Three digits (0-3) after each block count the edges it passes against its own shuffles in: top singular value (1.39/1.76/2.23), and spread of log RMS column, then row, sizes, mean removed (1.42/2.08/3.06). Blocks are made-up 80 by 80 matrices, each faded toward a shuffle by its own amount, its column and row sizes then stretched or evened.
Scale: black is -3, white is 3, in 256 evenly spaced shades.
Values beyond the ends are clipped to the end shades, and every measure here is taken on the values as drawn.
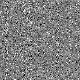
1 2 0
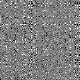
2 3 2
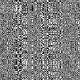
3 3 0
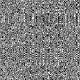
3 2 0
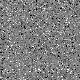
0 0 1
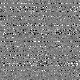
0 1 3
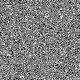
1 0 0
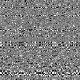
3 0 3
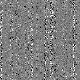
2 3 0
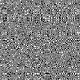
3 0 2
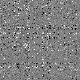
1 2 2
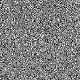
2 1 1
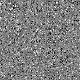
1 1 1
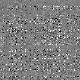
1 2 3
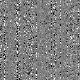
1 3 0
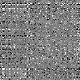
3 2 2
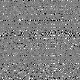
2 0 3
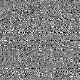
1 1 3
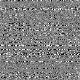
1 0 3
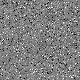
0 0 0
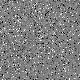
0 0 0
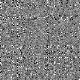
1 2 2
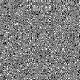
2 1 0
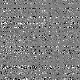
0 2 3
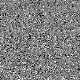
0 1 2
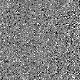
1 2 1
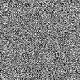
2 0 1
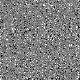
0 2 1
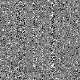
1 2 0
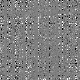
1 3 2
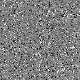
1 1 1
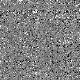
1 2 2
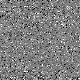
0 0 2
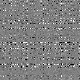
2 2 3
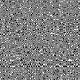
3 0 2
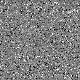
0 0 1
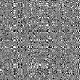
3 2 2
